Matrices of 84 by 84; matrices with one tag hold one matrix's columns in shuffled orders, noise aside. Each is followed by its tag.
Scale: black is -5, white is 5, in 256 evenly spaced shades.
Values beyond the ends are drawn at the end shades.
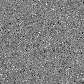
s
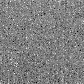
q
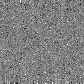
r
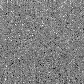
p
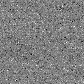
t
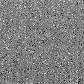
q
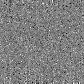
r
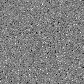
s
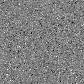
s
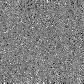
r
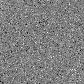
s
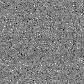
t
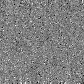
r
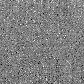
p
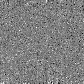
r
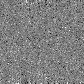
r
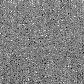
p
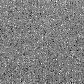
q
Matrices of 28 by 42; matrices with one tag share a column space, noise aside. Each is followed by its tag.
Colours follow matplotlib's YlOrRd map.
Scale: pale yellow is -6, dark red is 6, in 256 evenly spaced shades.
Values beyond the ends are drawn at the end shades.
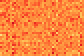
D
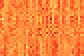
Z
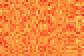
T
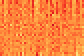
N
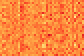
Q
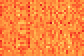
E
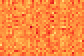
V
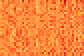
V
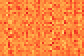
E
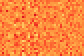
D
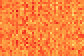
E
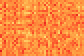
E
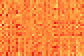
N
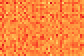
Q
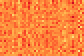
V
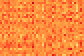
Q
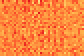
V
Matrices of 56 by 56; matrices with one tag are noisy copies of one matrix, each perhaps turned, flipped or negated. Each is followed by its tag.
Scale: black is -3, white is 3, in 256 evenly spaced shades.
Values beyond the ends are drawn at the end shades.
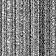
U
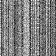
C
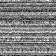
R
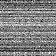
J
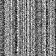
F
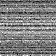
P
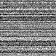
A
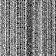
C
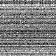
J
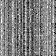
P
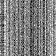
J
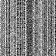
C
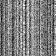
P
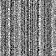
F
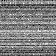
J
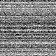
P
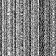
U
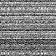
U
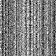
P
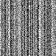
F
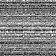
P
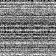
P
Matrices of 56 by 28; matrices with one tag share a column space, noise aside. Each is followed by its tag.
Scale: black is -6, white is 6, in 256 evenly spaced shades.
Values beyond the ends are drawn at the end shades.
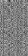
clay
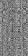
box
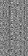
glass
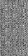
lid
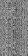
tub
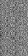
glass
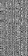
box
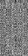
lid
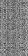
tub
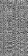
clay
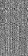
box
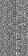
glass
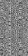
tub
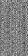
clay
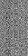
tub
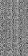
tub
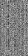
lid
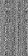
box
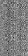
glass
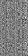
tub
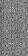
tub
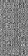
lid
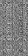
glass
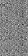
glass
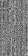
box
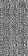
lid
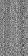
tub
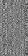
lid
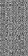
glass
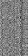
tub
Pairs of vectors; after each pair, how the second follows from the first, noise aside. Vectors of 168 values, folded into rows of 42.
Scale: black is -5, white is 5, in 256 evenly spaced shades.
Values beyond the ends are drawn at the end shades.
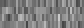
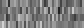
wrapped around.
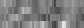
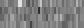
reversed, partly zeroed.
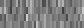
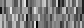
negated, scaled up.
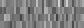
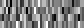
reversed, scaled up.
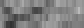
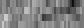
reversed.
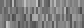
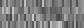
shuffled.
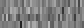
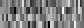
negated, scaled up.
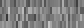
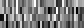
reversed, scaled up.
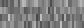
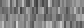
reversed.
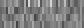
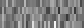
reversed.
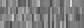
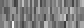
reversed.
